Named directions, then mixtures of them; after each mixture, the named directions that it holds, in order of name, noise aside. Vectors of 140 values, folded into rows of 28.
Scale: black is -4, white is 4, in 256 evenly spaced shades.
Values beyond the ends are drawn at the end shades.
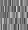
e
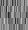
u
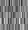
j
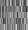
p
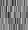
u.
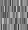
e.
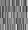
p.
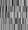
e, p, u.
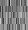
j, p.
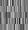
j, u.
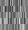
j.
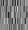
u.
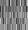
j, p.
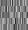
e, u.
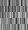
e, j, p.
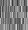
p, u.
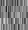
e, j, u.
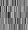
u.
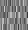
e.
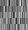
e, j, p.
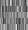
p.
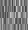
e, p.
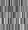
j.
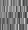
e, j.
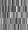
e, p.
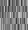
e, j, p.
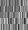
e, j, u.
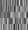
e, u.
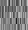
e, j, p.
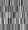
j.
